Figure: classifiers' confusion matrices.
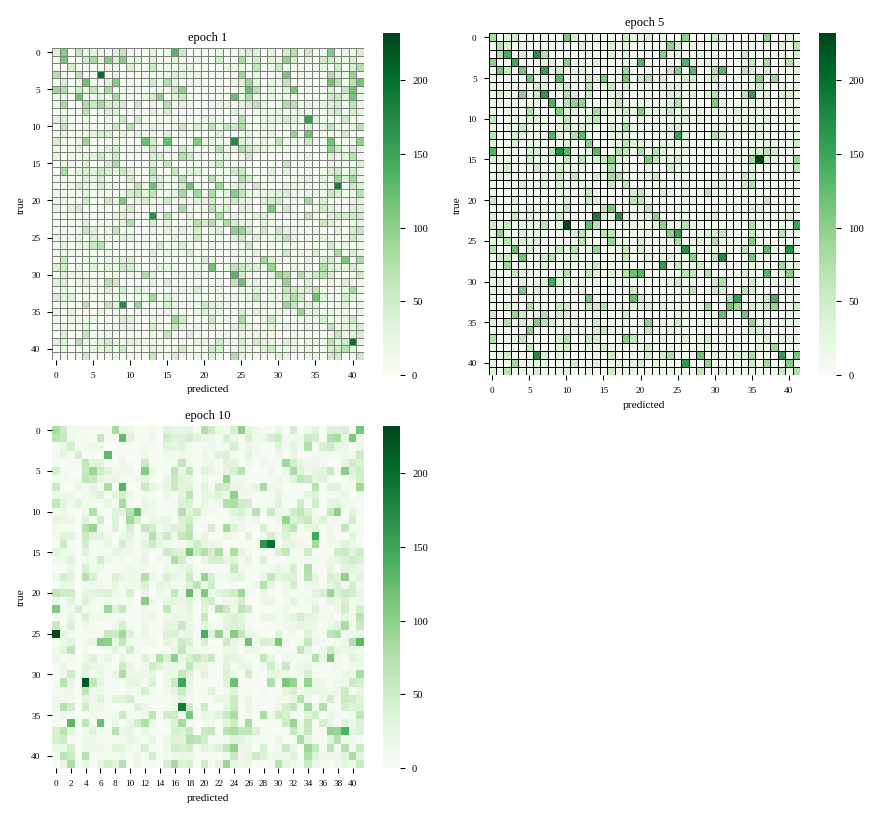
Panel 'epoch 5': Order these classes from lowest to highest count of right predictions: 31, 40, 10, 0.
31, 10, 0, 40
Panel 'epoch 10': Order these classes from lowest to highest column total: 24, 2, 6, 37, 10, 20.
10, 6, 2, 37, 20, 24
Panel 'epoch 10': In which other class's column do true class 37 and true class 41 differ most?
39
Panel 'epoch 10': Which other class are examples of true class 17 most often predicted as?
34
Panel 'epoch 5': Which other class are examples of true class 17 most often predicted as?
16
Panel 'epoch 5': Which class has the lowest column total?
32
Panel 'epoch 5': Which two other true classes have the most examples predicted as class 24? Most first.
1, 39
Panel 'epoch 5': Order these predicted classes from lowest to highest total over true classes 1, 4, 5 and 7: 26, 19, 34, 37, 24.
19, 26, 37, 34, 24
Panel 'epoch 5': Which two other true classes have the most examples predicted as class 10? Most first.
23, 14
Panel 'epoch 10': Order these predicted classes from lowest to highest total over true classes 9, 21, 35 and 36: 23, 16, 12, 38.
38, 16, 23, 12
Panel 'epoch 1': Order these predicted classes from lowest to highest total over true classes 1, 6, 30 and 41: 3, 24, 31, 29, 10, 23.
23, 10, 29, 3, 31, 24
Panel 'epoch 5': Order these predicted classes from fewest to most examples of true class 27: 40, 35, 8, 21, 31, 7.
40, 21, 7, 8, 35, 31
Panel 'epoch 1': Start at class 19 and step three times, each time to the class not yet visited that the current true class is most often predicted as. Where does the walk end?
31
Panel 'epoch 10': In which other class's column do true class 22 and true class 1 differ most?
40
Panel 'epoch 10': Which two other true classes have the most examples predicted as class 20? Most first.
25, 18
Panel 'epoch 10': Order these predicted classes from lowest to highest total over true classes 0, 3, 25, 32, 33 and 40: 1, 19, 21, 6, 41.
19, 6, 21, 1, 41
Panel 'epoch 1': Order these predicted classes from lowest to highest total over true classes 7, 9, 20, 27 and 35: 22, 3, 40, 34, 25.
3, 22, 40, 25, 34
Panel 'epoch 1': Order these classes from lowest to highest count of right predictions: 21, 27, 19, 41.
27, 41, 21, 19
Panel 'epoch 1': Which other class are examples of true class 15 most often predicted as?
8
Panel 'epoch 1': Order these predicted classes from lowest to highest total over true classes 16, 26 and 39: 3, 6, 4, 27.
27, 4, 3, 6
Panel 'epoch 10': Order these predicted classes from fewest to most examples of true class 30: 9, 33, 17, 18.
33, 18, 17, 9
